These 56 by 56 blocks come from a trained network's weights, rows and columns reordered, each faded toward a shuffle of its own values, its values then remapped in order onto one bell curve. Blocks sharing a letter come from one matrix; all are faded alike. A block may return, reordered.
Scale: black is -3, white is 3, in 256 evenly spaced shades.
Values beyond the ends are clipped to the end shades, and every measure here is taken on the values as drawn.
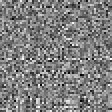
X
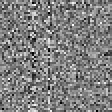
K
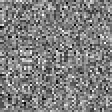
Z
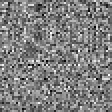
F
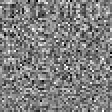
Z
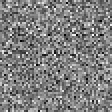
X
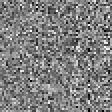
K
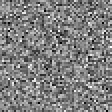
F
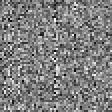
K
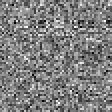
X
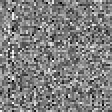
K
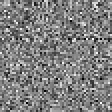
F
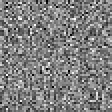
Z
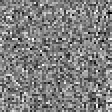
F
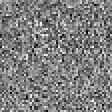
Z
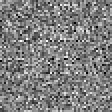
F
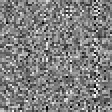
K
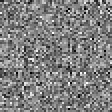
F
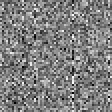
K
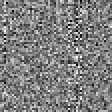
K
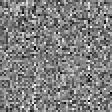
K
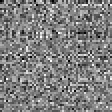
X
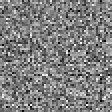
F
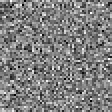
Z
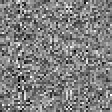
K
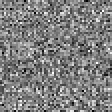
X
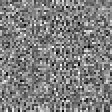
Z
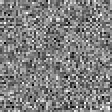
Z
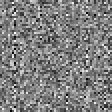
K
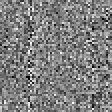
K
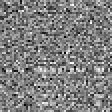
X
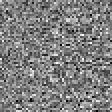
Z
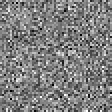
Z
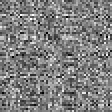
X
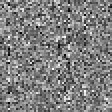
K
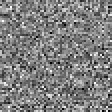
X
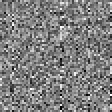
K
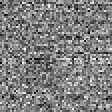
X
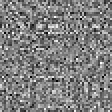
X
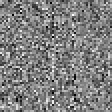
K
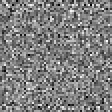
X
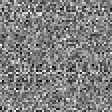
X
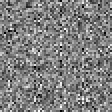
K
